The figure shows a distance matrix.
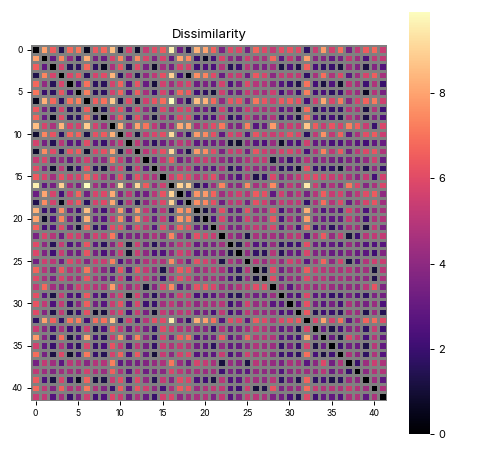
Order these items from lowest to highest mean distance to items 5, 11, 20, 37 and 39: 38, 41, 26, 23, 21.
21, 23, 38, 41, 26
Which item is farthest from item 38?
9
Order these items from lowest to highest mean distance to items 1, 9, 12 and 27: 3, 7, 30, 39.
39, 7, 30, 3
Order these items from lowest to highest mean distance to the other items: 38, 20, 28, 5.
5, 38, 20, 28
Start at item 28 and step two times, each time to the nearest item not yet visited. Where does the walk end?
30
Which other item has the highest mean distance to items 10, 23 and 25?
16
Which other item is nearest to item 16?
19
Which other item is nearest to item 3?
18
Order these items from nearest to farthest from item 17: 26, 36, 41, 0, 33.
0, 41, 33, 36, 26
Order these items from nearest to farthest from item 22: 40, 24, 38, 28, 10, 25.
25, 38, 10, 24, 28, 40
